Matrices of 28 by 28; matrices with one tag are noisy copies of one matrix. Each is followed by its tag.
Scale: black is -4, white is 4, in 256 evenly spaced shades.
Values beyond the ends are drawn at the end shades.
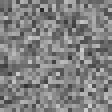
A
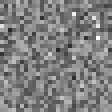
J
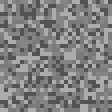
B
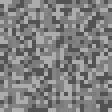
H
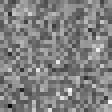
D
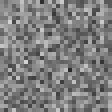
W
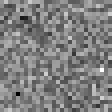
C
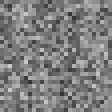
D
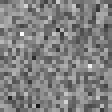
W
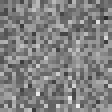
J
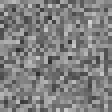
C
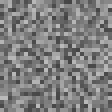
H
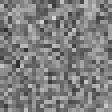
D
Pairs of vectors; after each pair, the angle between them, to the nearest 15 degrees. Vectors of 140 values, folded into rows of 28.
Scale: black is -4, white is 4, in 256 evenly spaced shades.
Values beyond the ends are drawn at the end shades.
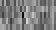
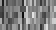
45 degrees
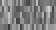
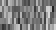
30 degrees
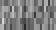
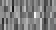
120 degrees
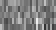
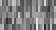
30 degrees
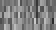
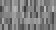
75 degrees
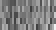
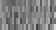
15 degrees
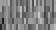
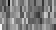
135 degrees
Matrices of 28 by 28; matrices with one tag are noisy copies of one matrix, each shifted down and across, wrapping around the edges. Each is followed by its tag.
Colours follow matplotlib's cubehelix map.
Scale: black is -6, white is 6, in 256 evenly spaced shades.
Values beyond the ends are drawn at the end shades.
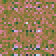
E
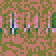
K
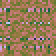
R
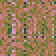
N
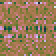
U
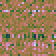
U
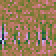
K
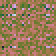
E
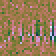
K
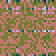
U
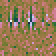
K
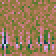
K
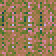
N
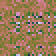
E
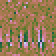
K
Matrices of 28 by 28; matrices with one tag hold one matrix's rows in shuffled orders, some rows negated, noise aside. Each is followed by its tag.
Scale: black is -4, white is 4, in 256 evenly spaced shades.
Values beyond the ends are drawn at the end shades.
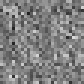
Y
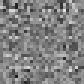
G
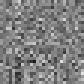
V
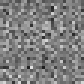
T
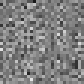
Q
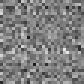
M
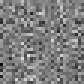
Q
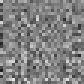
M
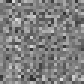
V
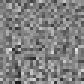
V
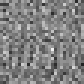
T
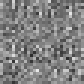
Y
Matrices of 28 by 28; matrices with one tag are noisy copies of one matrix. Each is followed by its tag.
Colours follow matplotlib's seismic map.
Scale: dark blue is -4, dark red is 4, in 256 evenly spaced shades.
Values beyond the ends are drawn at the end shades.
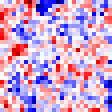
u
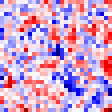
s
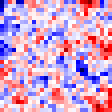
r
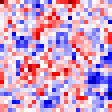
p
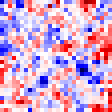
r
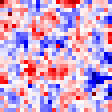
p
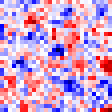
s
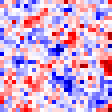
s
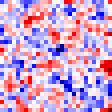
s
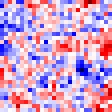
r
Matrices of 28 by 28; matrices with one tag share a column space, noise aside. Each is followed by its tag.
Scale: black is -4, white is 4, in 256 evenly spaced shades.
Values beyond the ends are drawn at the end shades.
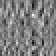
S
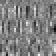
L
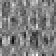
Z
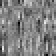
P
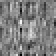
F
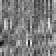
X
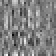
Z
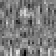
S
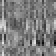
X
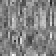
Z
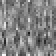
Z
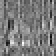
X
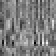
X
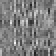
S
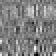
L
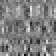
L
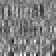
L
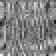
F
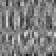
Z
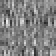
S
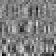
L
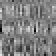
L
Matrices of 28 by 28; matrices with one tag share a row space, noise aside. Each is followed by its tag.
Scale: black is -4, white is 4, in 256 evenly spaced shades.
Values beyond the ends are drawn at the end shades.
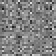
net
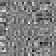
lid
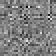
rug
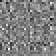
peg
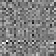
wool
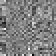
lid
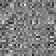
wool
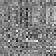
rug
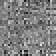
rug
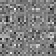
wool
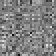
net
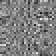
lid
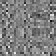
peg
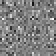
wool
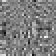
lid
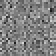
peg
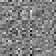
net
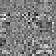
lid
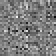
rug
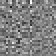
net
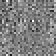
wool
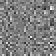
peg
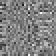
lid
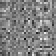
lid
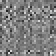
peg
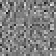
peg
